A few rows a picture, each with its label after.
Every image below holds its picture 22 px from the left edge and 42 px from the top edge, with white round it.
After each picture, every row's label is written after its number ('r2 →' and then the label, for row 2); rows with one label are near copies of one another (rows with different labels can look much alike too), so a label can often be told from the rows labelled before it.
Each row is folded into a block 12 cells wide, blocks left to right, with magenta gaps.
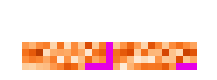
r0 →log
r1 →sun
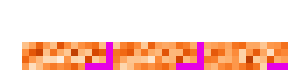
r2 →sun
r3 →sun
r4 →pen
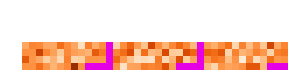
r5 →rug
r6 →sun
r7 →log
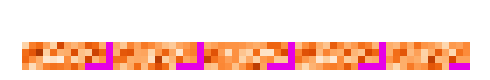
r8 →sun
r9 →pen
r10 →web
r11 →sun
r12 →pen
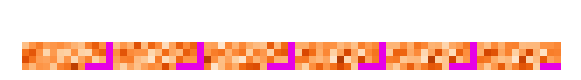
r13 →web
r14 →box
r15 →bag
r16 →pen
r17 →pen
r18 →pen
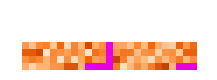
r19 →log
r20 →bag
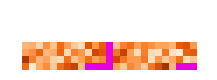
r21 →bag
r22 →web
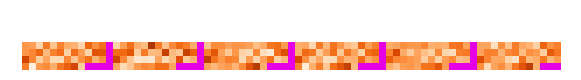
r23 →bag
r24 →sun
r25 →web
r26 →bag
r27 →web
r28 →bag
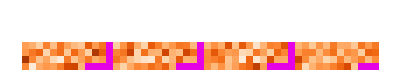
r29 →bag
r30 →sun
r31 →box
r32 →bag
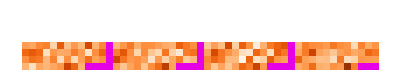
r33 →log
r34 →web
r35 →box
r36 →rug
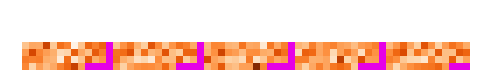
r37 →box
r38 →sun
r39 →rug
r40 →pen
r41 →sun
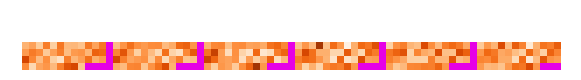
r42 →bag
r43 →web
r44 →web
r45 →box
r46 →sun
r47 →box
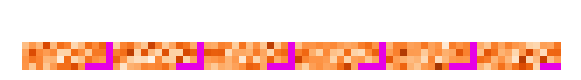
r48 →box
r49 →sun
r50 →log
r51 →web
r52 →rug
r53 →pen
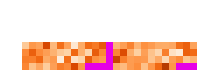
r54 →box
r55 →web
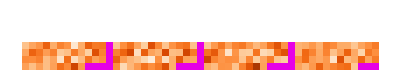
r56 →box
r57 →sun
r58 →web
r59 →pen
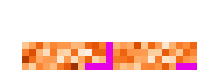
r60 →web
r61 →box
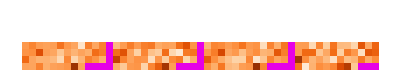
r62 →rug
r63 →web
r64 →rug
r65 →bag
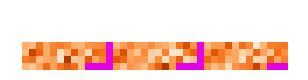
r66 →pen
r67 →web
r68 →box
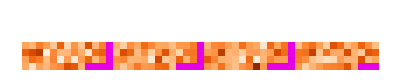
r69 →log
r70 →pen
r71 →rug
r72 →sun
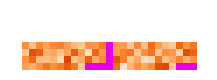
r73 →pen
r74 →bag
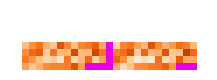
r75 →sun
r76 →sun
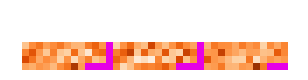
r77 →web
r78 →sun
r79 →rug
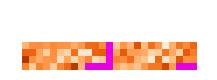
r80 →web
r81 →box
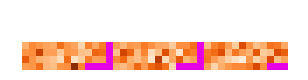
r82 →rug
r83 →pen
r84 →sun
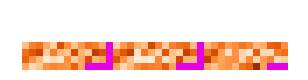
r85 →sun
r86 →sun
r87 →web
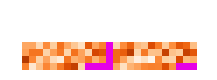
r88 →bag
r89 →sun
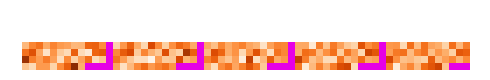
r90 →web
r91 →sun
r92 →pen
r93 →bag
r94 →bag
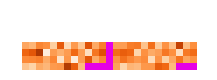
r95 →log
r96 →log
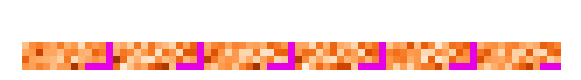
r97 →rug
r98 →bag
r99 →web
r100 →bag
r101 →box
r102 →web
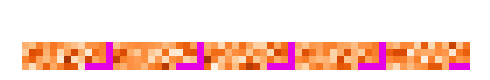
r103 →pen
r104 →web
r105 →bag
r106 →pen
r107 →log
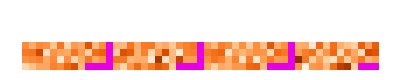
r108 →log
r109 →pen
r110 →log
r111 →bag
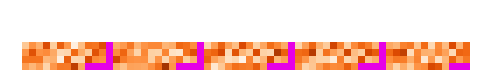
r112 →box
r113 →web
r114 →sun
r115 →sun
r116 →log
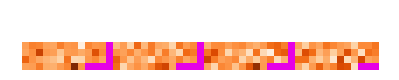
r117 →rug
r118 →bag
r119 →web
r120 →pen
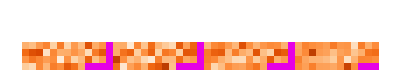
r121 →log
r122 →bag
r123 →sun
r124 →rug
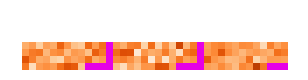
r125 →bag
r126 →log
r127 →rug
